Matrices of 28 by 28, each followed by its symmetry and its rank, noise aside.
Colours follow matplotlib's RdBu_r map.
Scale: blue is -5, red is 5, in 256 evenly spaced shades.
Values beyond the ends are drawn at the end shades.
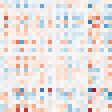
no symmetry, rank three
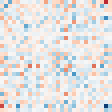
symmetric, rank four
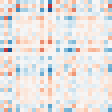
symmetric, rank two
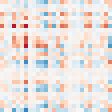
no symmetry, rank two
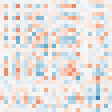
symmetric, rank three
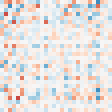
no symmetry, rank four
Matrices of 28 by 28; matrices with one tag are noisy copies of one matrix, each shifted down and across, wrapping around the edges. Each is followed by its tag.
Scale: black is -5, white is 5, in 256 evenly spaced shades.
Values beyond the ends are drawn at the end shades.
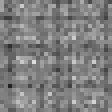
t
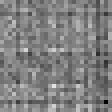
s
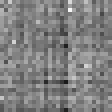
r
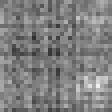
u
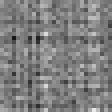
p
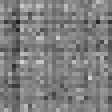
r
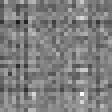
p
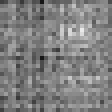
u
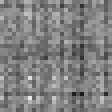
s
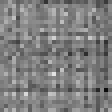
s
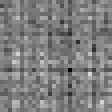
s
